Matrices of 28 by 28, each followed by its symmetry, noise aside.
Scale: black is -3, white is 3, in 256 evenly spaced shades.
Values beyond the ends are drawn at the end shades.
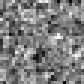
antisymmetric.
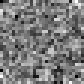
symmetric.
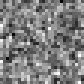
antisymmetric.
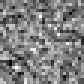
symmetric across the other diagonal.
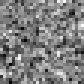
no symmetry.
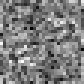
same after a half turn.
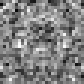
mirrored left to right.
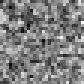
no symmetry.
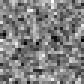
no symmetry.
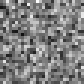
antisymmetric.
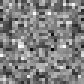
mirrored left to right.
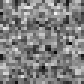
mirrored left to right.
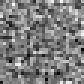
symmetric across the other diagonal.
